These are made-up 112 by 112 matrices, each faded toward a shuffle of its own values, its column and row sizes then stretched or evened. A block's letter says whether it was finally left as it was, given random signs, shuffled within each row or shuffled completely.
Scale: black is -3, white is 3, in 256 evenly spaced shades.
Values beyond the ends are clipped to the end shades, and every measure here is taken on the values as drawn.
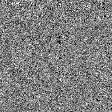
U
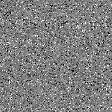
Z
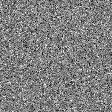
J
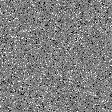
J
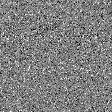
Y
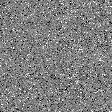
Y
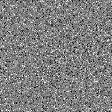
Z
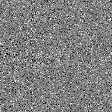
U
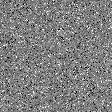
J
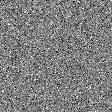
J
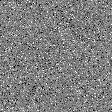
J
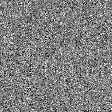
Z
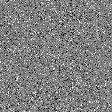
Z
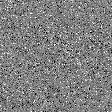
Y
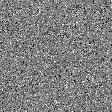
Y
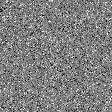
J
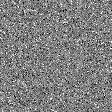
J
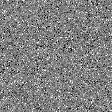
U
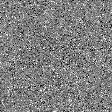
U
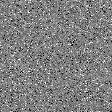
U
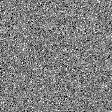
U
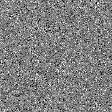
U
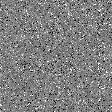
U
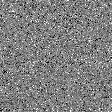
Y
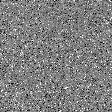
Y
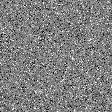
J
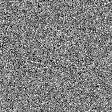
Y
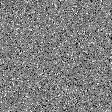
J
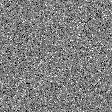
J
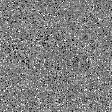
Z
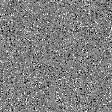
U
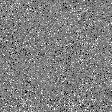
U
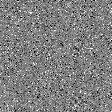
Z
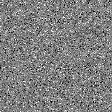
U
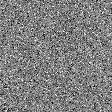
J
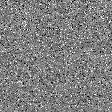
Y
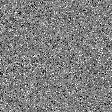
Y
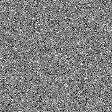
U
